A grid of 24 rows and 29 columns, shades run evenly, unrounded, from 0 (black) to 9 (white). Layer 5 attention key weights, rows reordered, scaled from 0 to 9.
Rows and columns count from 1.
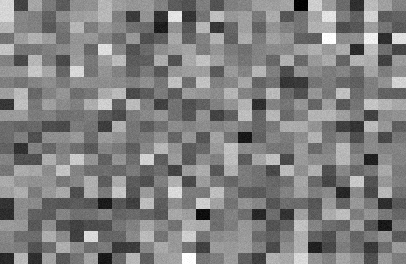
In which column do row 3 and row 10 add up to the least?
12
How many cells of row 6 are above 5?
14
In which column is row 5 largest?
8
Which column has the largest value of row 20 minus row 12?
25
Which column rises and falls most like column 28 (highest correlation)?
7
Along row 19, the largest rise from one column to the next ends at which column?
11
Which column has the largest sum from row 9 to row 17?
17
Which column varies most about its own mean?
27
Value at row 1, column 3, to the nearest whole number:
6
